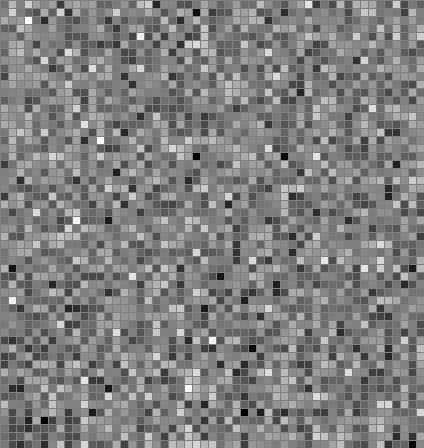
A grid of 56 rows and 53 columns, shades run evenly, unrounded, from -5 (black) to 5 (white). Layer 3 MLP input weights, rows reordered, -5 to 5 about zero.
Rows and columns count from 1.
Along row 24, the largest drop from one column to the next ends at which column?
17
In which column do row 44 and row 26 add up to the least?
32
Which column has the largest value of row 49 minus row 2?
25
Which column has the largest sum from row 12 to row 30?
10
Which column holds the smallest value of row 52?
31
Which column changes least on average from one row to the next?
43
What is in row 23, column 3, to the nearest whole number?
-3
